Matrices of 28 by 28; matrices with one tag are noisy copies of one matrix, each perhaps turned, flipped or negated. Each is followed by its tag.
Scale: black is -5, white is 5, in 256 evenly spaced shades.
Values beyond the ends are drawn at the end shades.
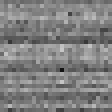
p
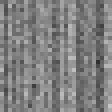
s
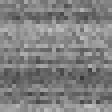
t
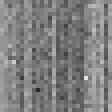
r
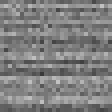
s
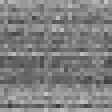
r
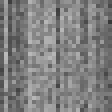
r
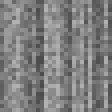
p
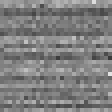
s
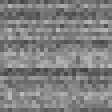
p
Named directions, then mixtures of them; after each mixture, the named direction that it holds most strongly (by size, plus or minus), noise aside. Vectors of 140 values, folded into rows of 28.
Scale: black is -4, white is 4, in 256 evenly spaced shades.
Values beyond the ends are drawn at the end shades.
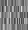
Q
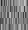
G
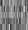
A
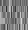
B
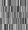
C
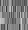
B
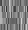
B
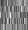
Q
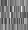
Q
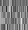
B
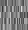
Q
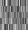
C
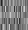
A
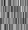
C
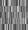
C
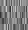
B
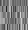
B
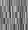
B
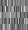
Q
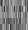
A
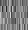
B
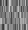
C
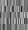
Q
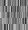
C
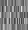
Q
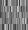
C
